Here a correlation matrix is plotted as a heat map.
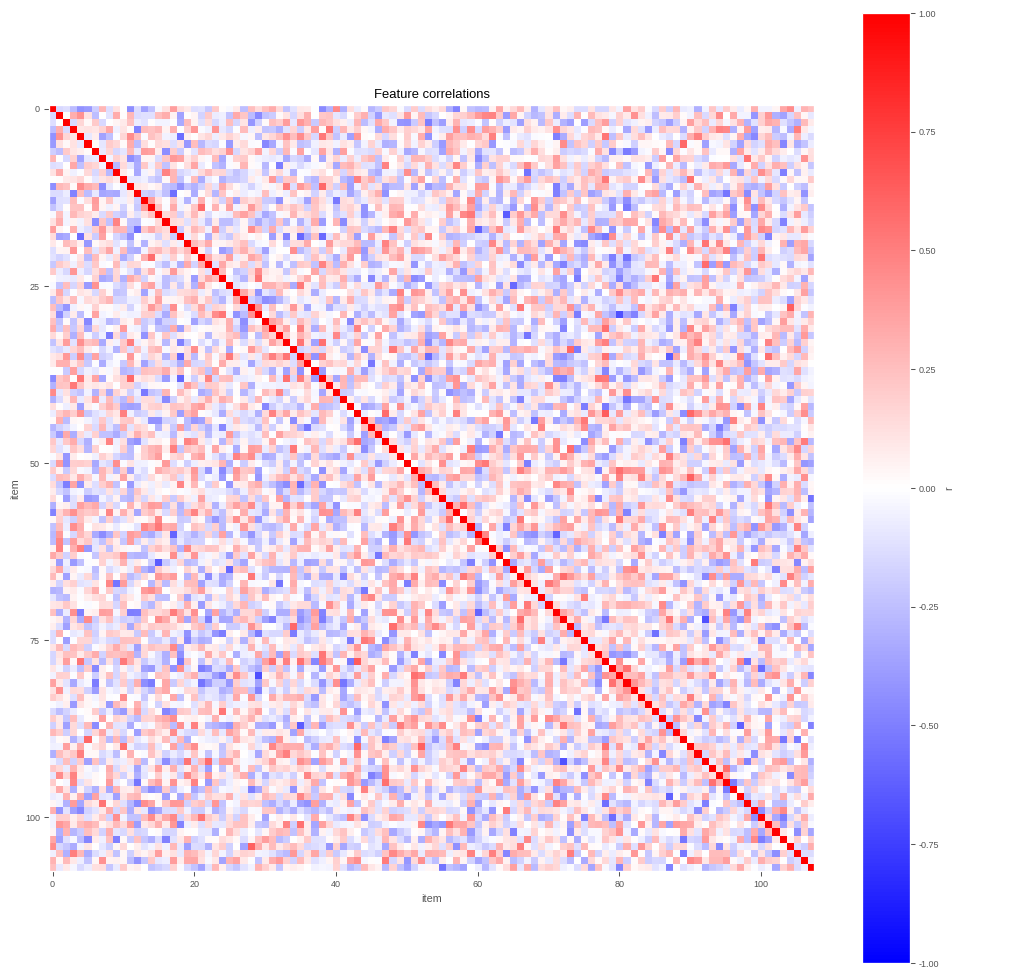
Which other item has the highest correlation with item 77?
38
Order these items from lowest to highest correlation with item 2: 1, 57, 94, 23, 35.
23, 1, 94, 57, 35
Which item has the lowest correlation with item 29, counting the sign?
80
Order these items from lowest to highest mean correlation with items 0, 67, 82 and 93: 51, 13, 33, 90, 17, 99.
13, 33, 90, 99, 17, 51
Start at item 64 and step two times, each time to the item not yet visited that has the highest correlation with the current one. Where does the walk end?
103
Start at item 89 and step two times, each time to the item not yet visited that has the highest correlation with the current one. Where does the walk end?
72
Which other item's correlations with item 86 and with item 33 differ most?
91
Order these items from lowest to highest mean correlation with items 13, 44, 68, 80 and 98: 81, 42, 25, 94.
81, 94, 42, 25
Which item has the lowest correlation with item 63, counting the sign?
46
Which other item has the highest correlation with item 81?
79
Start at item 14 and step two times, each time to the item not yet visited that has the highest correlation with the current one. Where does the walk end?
100
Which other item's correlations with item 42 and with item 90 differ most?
78
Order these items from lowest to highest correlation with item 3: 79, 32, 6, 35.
32, 35, 79, 6
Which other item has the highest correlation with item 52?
90
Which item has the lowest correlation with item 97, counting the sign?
87
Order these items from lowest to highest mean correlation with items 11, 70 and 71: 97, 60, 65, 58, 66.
60, 58, 66, 65, 97
